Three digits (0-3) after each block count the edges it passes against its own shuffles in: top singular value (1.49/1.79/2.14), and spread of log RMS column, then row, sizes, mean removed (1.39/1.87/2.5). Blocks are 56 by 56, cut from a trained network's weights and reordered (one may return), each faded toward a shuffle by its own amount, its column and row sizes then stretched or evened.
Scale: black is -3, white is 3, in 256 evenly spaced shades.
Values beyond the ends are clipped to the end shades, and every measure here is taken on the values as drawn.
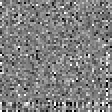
1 2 2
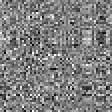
3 1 2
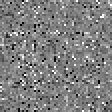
0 1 1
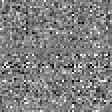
0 1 3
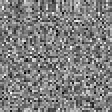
2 0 0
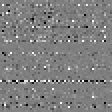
2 1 3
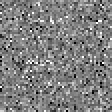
0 1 1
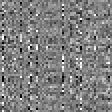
2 3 1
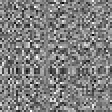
3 3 0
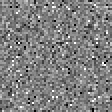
0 1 0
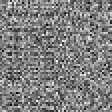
3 1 0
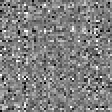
0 3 2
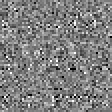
1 0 2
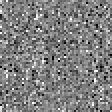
1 2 0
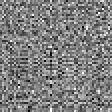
3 0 0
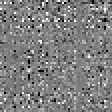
0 3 3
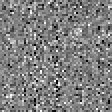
1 2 0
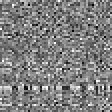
3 0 2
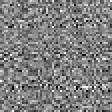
3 0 3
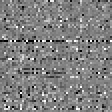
1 1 3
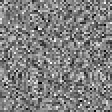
2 0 0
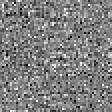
2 1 0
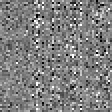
1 3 0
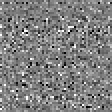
0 1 3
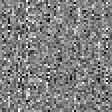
1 3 0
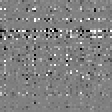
2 2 3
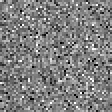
0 0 0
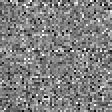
1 0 2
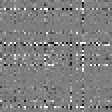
3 3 3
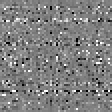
1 2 3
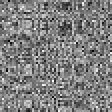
3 0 0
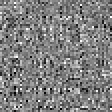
2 2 2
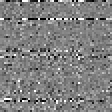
3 1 3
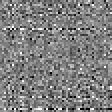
3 2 2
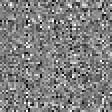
2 2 1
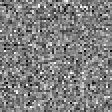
0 0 1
